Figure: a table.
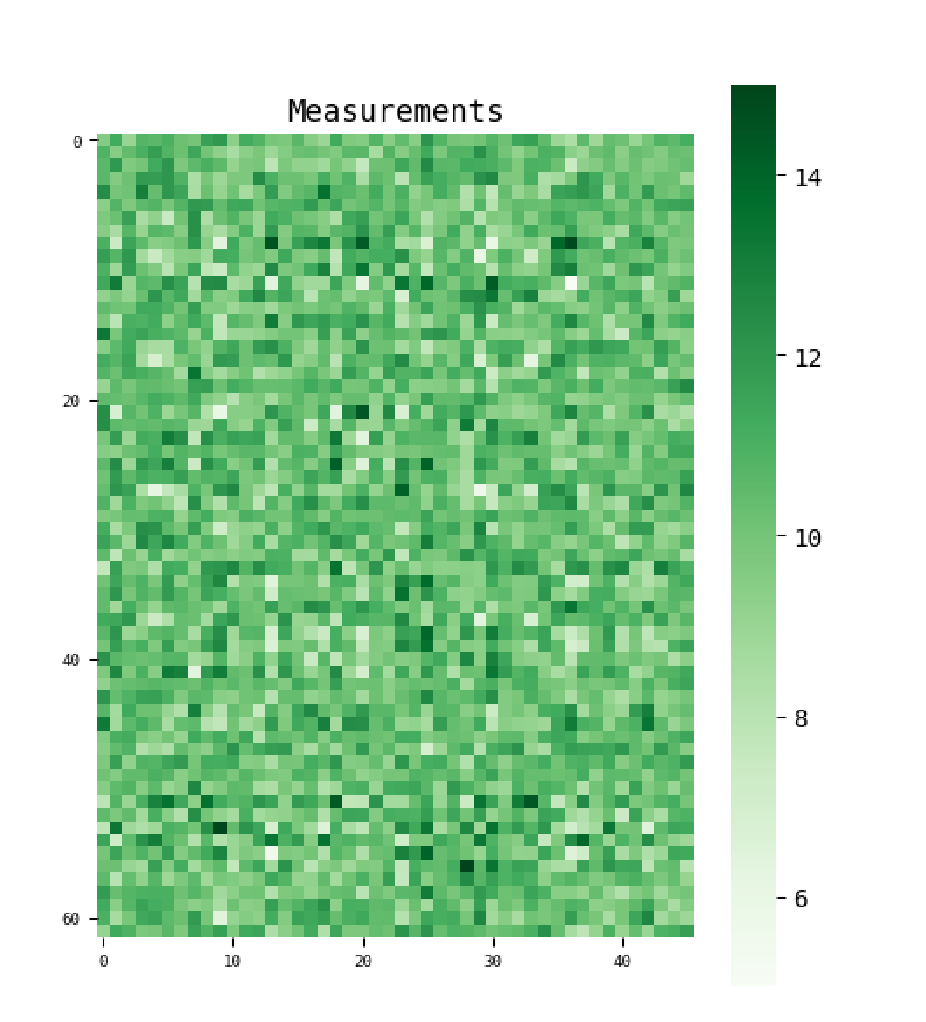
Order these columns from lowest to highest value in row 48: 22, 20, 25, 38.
22, 20, 38, 25
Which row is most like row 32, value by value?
57
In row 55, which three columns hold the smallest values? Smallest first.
13, 36, 37
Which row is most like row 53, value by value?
38
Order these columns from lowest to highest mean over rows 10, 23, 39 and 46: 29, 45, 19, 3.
29, 19, 3, 45
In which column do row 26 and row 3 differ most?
23
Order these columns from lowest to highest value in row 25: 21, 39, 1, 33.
39, 21, 33, 1
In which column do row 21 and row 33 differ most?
18
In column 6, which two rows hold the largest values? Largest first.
41, 23
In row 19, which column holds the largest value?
45
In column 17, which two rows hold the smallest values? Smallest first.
53, 38
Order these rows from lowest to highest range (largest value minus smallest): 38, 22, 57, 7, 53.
7, 57, 22, 38, 53
